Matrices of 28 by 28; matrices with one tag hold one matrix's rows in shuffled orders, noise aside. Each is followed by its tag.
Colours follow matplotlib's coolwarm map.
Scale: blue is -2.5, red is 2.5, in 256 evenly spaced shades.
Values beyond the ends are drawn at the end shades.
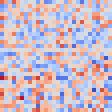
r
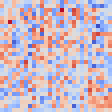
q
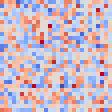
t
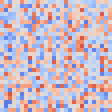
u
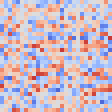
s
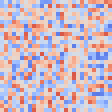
q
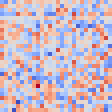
r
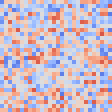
s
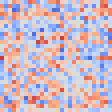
s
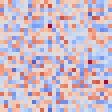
q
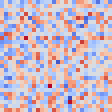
u
